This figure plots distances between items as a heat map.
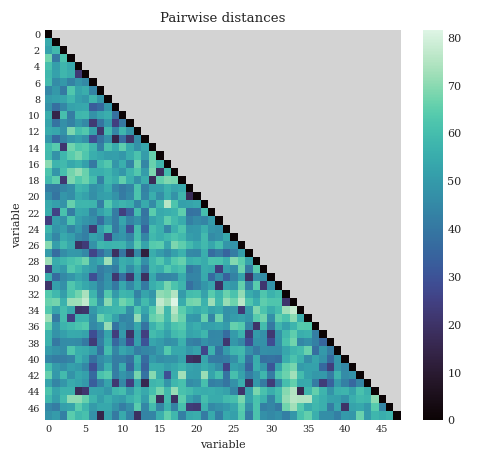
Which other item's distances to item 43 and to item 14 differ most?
18
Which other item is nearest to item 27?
13
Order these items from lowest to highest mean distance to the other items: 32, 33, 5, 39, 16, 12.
39, 5, 12, 16, 32, 33
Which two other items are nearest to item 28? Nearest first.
36, 39
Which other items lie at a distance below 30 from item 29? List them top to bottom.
0, 23, 31
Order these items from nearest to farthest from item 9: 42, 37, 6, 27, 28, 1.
27, 37, 6, 1, 42, 28
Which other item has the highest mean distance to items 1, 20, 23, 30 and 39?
33
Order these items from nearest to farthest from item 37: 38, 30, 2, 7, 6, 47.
30, 6, 38, 7, 47, 2
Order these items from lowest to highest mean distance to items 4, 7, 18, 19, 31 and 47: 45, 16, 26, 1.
1, 26, 45, 16
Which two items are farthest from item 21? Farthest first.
16, 42
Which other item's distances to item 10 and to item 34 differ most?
44
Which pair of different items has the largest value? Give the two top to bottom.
17, 33
